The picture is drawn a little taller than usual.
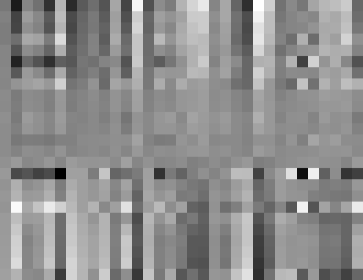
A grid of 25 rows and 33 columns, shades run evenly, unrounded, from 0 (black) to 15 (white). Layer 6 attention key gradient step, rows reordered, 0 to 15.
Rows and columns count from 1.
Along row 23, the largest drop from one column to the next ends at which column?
24
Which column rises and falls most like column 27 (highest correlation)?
29
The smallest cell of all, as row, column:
16, 6
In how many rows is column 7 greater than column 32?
11
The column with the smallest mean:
2
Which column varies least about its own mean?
20
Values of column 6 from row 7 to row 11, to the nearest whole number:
10 12 9 9 9
